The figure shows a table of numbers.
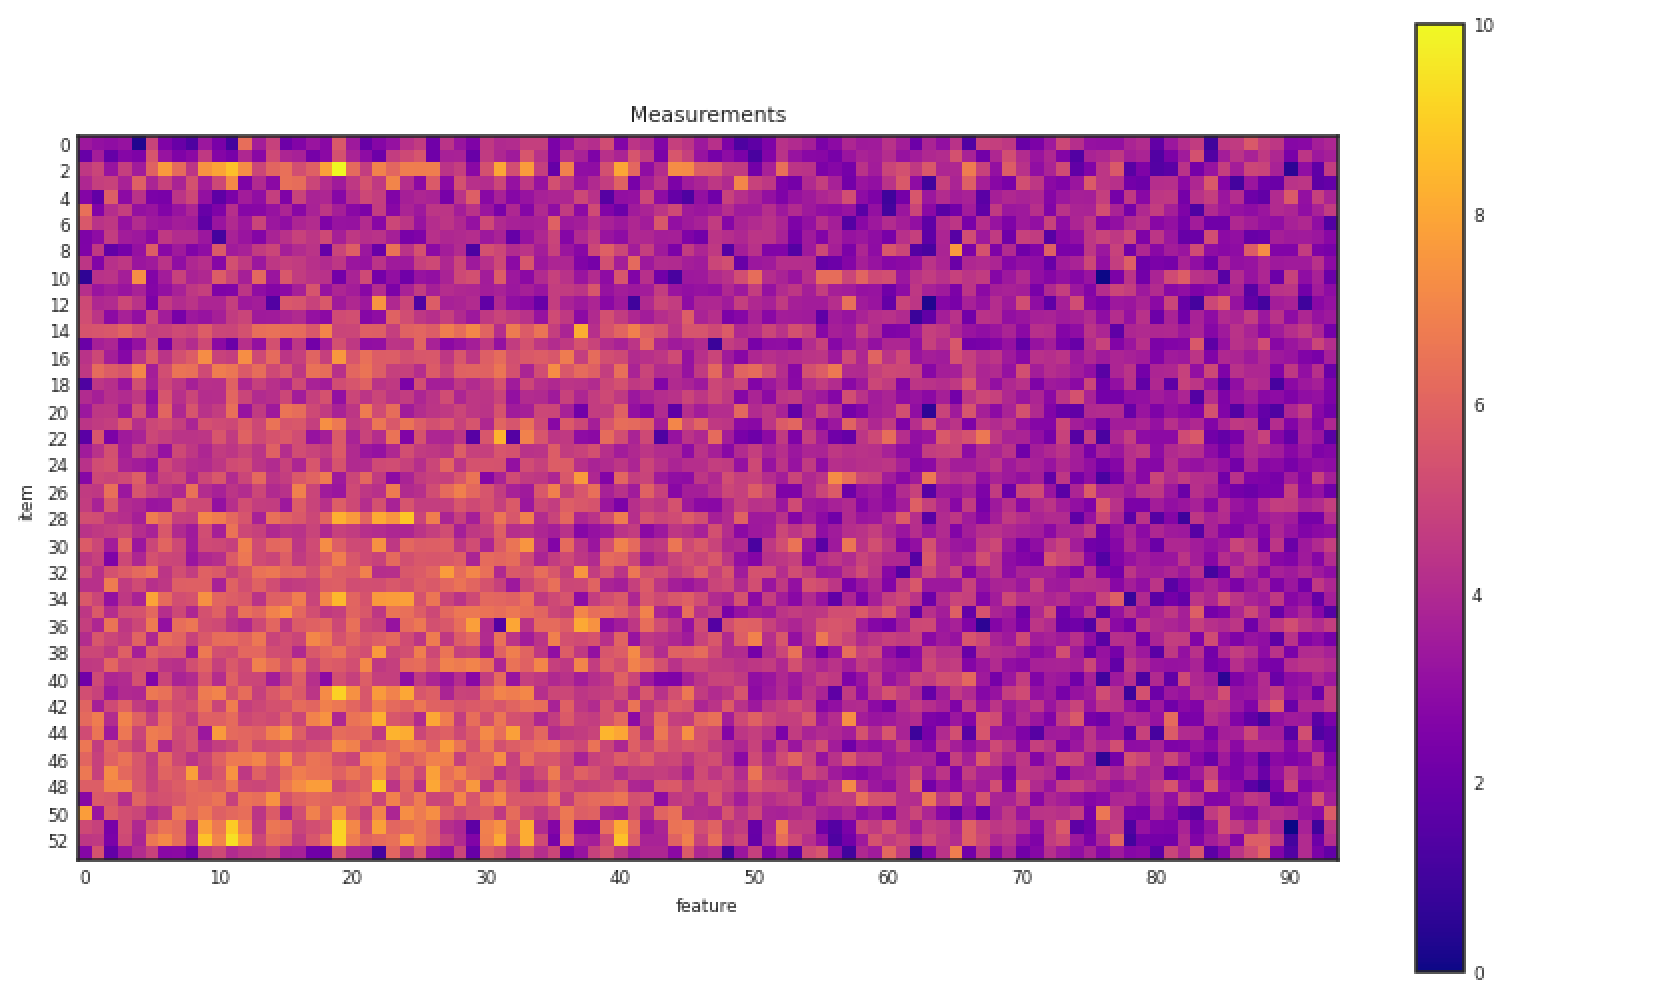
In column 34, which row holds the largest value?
39
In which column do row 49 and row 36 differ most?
31
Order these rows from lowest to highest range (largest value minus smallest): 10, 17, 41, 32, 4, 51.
4, 17, 32, 10, 41, 51
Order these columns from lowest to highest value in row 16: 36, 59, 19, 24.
24, 59, 36, 19
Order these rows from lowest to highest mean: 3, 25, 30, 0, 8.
0, 8, 3, 25, 30
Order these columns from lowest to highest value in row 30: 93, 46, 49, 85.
85, 49, 93, 46
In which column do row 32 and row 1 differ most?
29
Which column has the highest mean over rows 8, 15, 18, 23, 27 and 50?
19
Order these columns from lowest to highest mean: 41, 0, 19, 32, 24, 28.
0, 41, 32, 28, 24, 19
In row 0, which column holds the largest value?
12
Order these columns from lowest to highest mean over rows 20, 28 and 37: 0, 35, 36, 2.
0, 2, 36, 35
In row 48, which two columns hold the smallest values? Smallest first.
88, 87
